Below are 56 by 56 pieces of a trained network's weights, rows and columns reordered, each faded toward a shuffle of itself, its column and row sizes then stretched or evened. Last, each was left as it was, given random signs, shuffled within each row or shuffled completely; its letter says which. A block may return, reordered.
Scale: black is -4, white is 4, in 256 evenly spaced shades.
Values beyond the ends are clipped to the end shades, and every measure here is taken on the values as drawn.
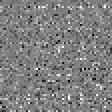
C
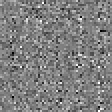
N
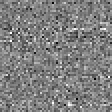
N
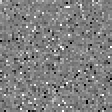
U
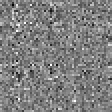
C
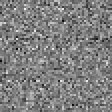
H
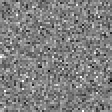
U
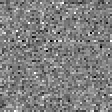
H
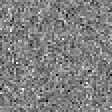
U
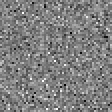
U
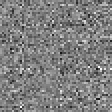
N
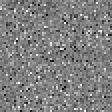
U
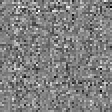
C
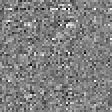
C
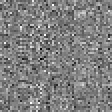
N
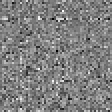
C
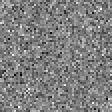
U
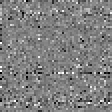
N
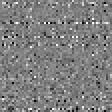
C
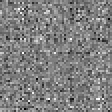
N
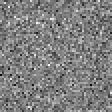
U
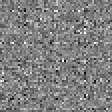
C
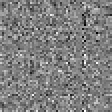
N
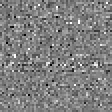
H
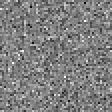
U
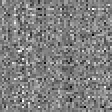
N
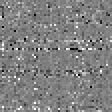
C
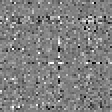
C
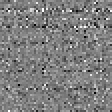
C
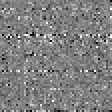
C
